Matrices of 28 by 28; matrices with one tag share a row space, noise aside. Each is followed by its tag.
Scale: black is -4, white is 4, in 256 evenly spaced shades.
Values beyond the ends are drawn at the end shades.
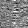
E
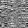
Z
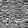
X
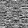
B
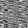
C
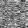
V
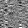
C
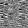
C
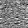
V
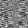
C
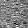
E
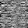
Z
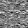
V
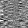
C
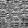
B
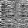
Z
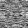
B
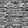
B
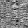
E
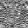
V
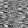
C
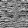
Z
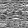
B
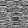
B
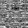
B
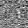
V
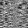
C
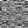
X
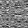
X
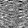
C
